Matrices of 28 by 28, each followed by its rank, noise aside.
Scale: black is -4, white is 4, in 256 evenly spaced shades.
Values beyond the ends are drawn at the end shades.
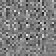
four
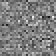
four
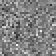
seven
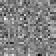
four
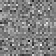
six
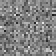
seven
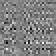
three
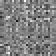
five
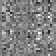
four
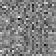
seven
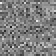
six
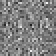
six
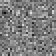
six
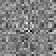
four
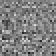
five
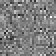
six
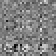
four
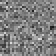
seven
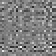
three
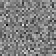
seven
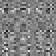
three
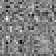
four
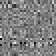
three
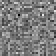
six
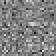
six
